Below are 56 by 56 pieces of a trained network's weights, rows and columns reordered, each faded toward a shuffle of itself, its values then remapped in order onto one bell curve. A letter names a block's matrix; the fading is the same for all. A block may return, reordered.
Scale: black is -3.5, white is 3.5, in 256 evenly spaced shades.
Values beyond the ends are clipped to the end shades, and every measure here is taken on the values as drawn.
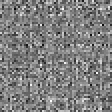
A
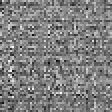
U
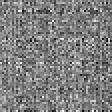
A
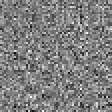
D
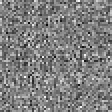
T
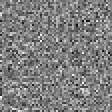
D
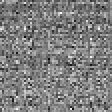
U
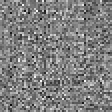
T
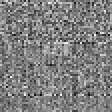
A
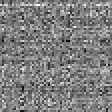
U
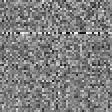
D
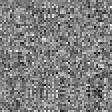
D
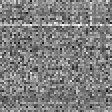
U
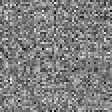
D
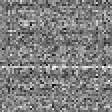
U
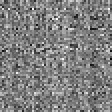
A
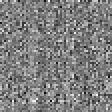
A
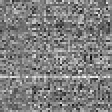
U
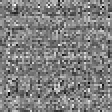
U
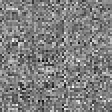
D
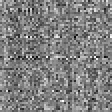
A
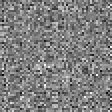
D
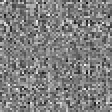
A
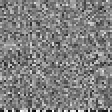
D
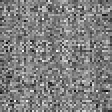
A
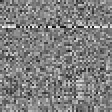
D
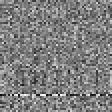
D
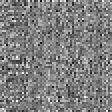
A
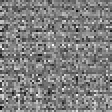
U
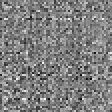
A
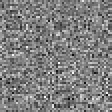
T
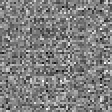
D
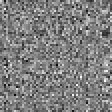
D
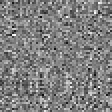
D
